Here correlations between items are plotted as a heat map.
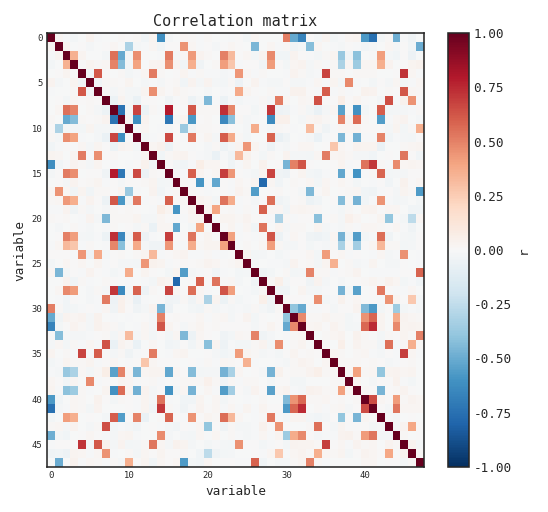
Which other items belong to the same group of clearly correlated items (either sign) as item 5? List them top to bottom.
38
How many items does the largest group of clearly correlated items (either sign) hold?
13
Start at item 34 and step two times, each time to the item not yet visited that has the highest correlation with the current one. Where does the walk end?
43
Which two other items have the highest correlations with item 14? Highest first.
41, 32
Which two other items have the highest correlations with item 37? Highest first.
9, 39
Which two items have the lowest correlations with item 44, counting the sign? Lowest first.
0, 30
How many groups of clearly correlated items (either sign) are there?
8
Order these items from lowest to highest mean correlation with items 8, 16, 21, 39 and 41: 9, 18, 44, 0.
0, 9, 18, 44
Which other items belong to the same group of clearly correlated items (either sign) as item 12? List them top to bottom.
25, 36
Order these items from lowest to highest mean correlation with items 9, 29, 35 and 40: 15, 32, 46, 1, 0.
15, 0, 1, 46, 32
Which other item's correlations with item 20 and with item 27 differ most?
16
